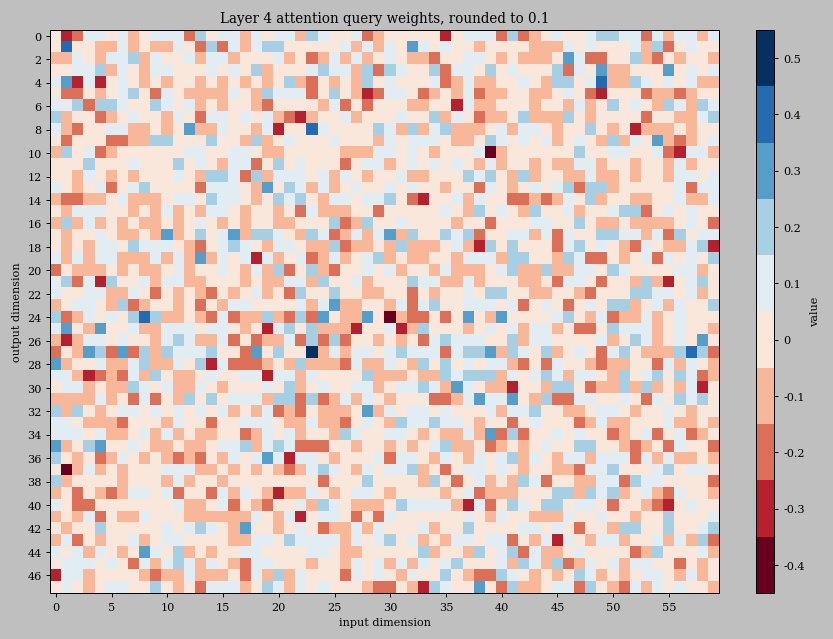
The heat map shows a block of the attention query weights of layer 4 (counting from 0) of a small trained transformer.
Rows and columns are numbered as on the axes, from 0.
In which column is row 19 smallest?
18
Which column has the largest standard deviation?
1
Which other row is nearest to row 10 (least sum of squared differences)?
16
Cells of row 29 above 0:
27
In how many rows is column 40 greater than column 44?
15
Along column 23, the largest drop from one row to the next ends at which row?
28
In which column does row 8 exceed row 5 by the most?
23
